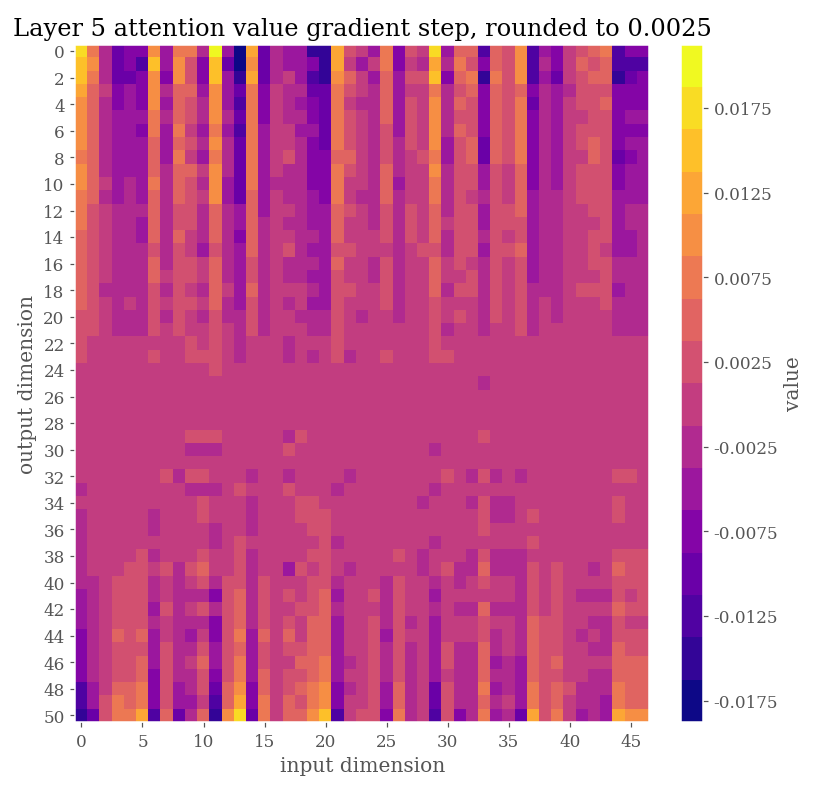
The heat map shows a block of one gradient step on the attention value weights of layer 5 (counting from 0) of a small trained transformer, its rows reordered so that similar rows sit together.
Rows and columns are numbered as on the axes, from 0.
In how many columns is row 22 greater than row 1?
25
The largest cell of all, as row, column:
0, 11
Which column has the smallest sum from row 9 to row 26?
13
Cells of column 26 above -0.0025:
30
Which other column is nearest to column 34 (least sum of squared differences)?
32
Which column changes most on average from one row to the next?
10
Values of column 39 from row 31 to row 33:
0 0 0
